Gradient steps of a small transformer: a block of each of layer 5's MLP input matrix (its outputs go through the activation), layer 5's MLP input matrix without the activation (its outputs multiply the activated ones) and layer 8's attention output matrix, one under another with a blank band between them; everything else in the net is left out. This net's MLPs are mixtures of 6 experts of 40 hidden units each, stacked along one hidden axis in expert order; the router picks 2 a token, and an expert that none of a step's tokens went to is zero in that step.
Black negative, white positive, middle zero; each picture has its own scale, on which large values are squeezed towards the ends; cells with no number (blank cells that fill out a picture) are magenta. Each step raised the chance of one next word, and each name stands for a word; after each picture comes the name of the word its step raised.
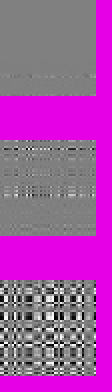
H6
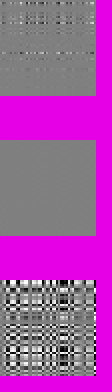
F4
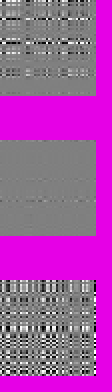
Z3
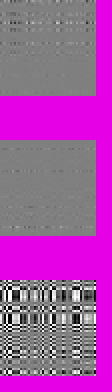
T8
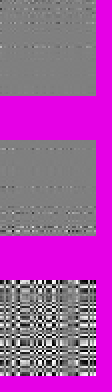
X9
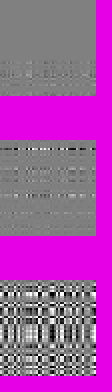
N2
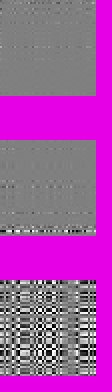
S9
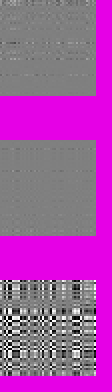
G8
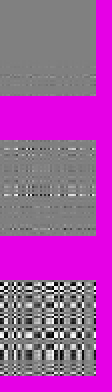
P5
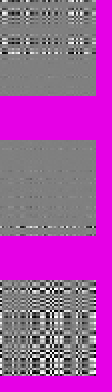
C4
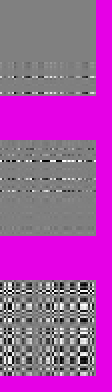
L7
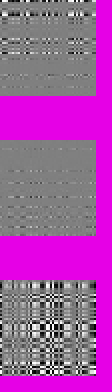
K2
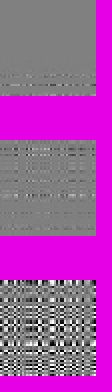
X9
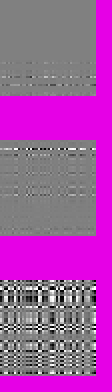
T8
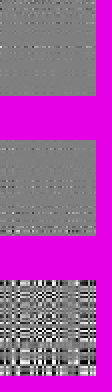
K2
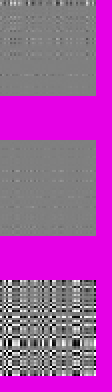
X9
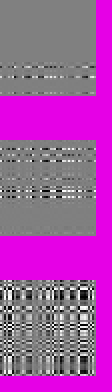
T8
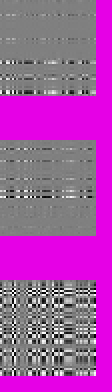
L7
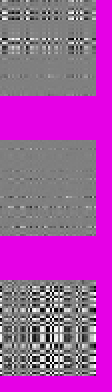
N2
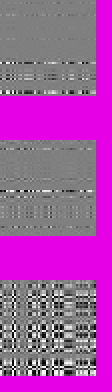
K2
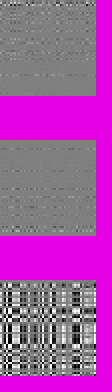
N2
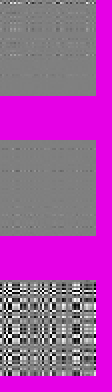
L7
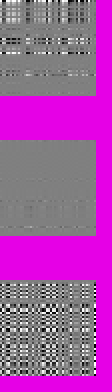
S9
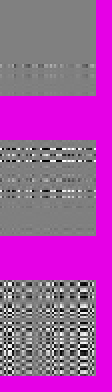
S9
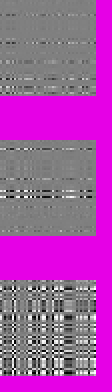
C4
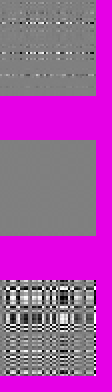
T8
